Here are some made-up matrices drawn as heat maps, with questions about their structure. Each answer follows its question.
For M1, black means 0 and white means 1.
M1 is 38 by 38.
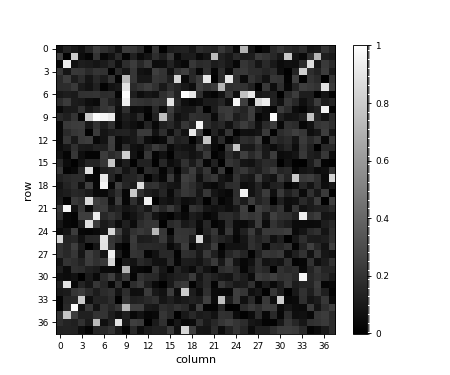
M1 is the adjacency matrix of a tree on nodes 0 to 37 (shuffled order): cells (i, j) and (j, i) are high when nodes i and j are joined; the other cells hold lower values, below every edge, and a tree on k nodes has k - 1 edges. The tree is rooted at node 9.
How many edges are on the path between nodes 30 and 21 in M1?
8
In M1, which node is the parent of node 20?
4
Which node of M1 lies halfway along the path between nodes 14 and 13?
7
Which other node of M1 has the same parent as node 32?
37
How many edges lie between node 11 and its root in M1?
3
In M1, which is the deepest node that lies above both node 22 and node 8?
5
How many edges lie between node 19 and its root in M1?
3
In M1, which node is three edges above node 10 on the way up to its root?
6
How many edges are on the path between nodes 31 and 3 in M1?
8
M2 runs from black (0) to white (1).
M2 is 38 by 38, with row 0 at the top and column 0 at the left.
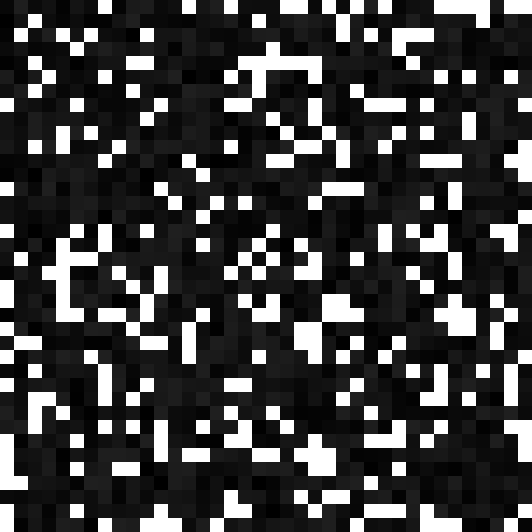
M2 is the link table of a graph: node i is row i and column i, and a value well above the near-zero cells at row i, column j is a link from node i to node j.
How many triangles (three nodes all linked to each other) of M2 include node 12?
0
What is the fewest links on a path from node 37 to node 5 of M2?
2
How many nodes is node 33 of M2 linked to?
7
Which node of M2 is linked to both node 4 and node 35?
node 21
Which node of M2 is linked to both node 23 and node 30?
node 9
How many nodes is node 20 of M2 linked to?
5
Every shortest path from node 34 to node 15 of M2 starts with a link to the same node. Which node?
node 0
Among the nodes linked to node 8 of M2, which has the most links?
node 22
